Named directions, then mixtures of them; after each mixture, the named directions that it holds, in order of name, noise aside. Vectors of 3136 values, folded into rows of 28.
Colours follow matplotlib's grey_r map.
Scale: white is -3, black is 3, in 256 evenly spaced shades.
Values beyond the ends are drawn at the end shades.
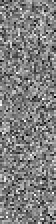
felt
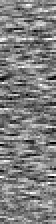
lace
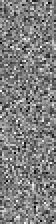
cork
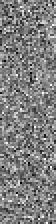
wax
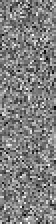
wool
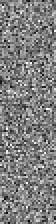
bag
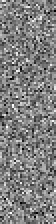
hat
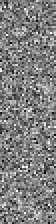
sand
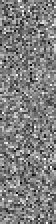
wax.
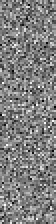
hat, sand, wool.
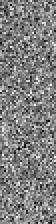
cork, felt, wax.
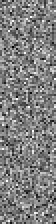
cork, hat, wool.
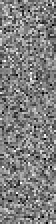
wax.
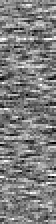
lace.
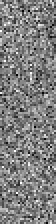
wax.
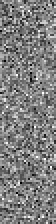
wax.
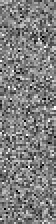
felt, sand, wool.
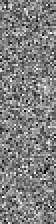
sand.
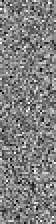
cork.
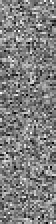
lace, wax, wool.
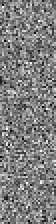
bag, felt.
